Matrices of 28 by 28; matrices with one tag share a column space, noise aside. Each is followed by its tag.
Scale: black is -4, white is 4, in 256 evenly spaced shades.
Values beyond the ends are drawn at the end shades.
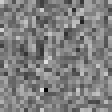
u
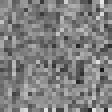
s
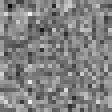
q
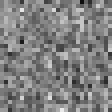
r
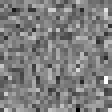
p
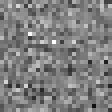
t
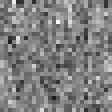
r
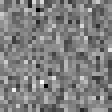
r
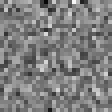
u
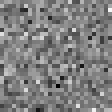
p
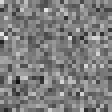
p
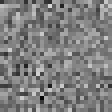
t
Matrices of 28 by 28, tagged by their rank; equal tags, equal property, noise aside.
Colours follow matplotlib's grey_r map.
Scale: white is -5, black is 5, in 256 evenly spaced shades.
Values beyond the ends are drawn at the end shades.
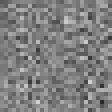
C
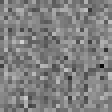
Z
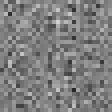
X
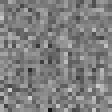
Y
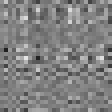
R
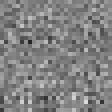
Y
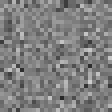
X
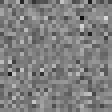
Y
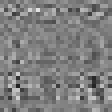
R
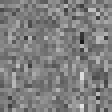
X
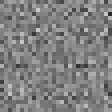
X
